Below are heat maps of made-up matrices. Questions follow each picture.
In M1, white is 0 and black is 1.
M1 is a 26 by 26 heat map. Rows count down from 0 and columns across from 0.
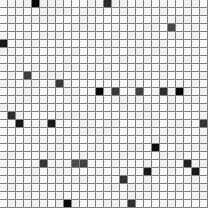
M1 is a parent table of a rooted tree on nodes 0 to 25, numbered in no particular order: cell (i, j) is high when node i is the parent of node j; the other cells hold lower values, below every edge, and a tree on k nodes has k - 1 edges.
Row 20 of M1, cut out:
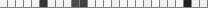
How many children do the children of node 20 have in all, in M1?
3
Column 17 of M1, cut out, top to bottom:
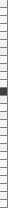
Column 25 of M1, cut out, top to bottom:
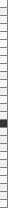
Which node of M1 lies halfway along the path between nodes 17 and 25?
22
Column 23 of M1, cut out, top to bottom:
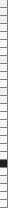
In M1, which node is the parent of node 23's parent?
11
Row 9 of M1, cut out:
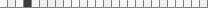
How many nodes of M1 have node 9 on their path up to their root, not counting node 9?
5
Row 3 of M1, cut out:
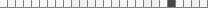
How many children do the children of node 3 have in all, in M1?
2
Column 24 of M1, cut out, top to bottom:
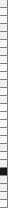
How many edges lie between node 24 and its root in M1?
5
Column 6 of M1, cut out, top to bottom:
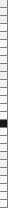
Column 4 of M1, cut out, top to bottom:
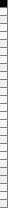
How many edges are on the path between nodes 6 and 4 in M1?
7
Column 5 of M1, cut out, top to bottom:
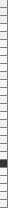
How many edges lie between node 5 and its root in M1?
2
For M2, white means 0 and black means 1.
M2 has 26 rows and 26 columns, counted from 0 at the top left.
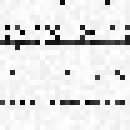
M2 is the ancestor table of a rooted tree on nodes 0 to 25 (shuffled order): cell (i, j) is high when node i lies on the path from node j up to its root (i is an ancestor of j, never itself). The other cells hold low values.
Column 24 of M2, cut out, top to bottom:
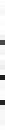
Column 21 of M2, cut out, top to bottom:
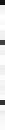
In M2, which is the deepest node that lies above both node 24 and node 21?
20
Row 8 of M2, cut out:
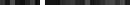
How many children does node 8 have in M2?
2
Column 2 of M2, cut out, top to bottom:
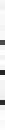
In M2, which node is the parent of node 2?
14
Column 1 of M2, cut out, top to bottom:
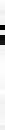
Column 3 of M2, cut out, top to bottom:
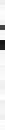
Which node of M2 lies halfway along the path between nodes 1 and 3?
5
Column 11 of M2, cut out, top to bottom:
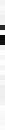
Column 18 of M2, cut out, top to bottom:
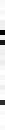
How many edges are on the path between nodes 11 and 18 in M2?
6
